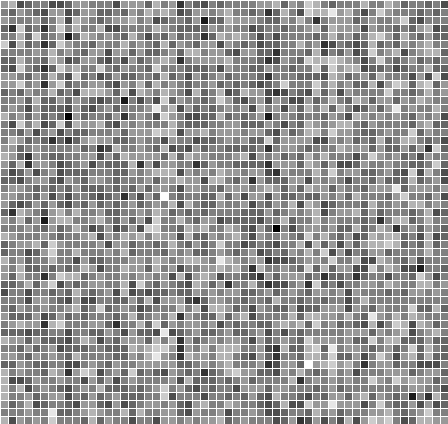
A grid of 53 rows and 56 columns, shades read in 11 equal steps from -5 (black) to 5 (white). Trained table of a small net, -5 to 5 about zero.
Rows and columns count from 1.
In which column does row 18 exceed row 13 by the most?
34
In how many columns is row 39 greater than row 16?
21
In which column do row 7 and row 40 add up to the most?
47
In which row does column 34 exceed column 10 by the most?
18
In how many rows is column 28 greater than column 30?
26
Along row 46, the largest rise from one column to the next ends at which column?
39
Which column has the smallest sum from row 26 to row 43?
32
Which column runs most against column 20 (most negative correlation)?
46
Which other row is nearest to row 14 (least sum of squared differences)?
24
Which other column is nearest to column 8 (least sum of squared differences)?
3
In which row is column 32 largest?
36
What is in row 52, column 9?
-1
